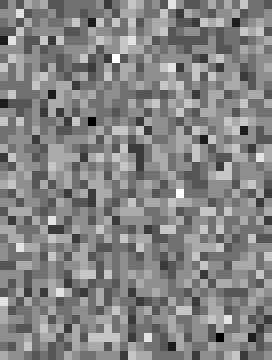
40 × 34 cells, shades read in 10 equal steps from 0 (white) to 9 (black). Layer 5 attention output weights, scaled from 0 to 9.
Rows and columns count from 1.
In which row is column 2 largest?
25
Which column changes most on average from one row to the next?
26
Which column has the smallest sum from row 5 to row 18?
16
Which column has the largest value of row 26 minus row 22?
23
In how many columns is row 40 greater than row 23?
13
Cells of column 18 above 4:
18
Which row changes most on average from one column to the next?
3
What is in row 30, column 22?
6
